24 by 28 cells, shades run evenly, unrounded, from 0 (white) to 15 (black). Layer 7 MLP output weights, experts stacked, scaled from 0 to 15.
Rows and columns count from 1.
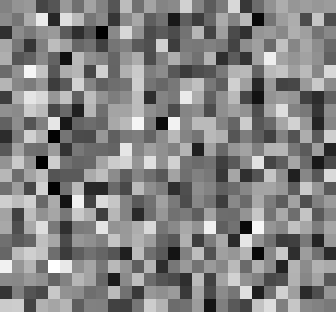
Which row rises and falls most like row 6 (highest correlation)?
2
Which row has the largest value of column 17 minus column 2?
12
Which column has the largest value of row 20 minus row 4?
22
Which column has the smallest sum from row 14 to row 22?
4
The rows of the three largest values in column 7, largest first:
9, 3, 11
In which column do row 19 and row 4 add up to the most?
20
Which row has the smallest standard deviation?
1
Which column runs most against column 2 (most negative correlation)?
18
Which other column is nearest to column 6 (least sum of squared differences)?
19
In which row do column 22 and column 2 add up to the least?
13
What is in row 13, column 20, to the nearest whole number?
10
